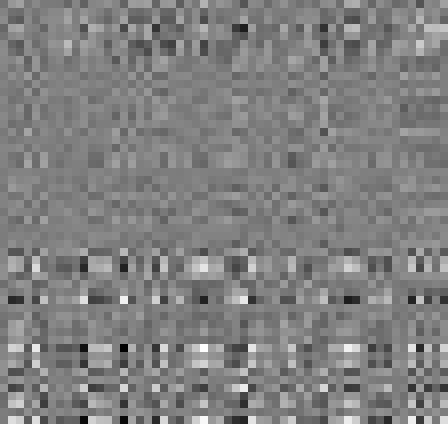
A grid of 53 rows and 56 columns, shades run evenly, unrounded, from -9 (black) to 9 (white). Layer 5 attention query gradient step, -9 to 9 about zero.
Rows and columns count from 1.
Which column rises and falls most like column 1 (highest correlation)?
31
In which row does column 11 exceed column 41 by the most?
6
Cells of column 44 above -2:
46
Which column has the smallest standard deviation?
7
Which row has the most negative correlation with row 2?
1
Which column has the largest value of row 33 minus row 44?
16
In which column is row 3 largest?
53
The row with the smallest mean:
38
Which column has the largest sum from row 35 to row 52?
3
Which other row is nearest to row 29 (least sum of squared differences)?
22
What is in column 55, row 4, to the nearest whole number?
4
